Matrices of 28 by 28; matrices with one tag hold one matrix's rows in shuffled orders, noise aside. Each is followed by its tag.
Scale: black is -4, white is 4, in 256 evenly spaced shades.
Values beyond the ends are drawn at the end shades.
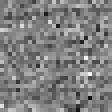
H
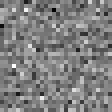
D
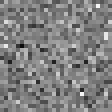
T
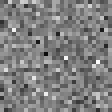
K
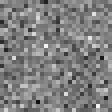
K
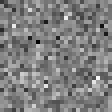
K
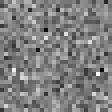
K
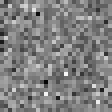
K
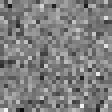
T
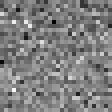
D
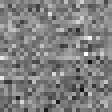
H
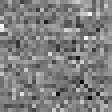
H
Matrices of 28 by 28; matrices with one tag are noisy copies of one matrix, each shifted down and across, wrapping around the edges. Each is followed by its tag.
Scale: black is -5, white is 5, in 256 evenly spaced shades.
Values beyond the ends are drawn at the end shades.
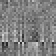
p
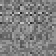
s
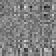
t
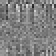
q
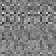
s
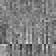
p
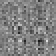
t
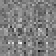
t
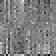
p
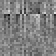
p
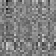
t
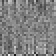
q
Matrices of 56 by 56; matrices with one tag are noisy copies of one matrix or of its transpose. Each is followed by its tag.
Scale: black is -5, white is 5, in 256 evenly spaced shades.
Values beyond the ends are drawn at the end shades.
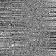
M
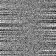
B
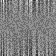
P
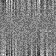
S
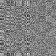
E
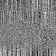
M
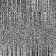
M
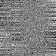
M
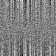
B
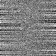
B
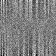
P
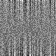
B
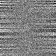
P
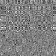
E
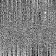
M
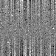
B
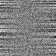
P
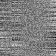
M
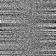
B
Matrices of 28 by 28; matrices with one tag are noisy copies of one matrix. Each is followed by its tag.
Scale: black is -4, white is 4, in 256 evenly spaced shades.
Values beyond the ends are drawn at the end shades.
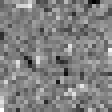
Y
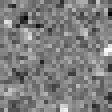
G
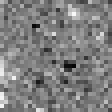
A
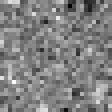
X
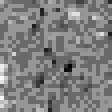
A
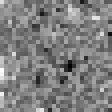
A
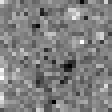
A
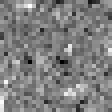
Y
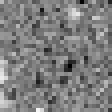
A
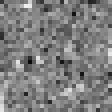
Y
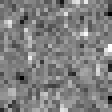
G
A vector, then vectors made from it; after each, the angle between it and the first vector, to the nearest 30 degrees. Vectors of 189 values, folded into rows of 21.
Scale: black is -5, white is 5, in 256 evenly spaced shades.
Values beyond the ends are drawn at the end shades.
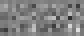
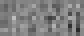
150 degrees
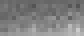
60 degrees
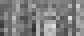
120 degrees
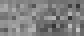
30 degrees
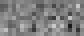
150 degrees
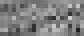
150 degrees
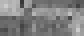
60 degrees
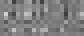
90 degrees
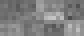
60 degrees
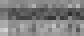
120 degrees
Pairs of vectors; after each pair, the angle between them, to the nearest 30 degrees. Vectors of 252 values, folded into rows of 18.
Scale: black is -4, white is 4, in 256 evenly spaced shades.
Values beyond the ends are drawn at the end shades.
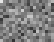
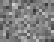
90 degrees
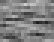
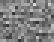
60 degrees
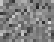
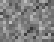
60 degrees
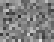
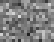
150 degrees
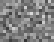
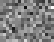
150 degrees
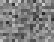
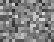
150 degrees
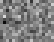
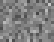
120 degrees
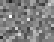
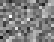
30 degrees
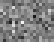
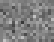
150 degrees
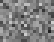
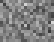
30 degrees
